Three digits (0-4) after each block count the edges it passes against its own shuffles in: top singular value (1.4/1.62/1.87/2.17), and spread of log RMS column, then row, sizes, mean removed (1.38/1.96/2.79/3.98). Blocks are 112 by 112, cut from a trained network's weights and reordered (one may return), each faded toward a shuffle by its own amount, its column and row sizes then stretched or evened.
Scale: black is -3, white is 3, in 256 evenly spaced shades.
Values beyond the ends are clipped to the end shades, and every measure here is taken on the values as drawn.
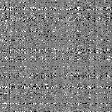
2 2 4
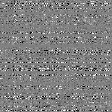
0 2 4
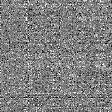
2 2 0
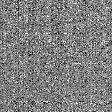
1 0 2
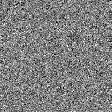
2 0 0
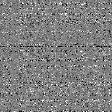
1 2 3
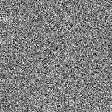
2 0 0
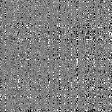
1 4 3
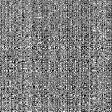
4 0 3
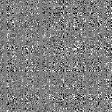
2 4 3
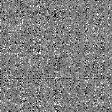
1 3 0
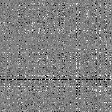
3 3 3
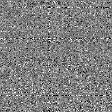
2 2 3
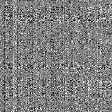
3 1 3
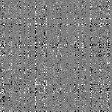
1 4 3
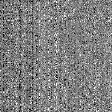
2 3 1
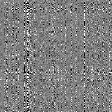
4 4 2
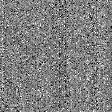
0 2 0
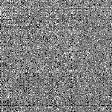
2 2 0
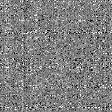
1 1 3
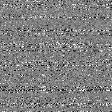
1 0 4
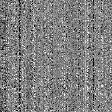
3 3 1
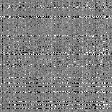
3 2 4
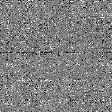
1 2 2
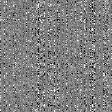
1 4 2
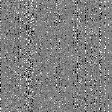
0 4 0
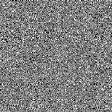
2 1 2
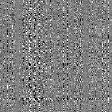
3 4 2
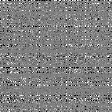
2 3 4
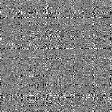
3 3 3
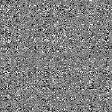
1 3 3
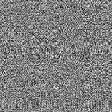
4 1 0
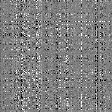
3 4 3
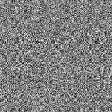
4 0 2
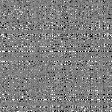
2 2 4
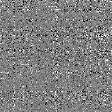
1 3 3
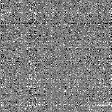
2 3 2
